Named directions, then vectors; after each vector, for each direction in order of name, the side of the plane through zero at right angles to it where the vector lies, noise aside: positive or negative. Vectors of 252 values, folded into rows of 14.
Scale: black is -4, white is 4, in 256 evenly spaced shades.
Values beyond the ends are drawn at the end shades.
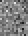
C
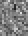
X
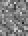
positive, positive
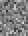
negative, negative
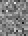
positive, positive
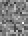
negative, negative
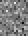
positive, positive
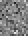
negative, negative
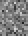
positive, positive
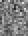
negative, positive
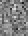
positive, negative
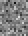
negative, negative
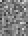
negative, positive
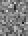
positive, positive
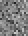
negative, negative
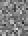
positive, positive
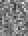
negative, positive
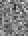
negative, positive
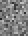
negative, positive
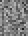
positive, negative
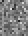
negative, positive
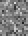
positive, positive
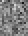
positive, negative
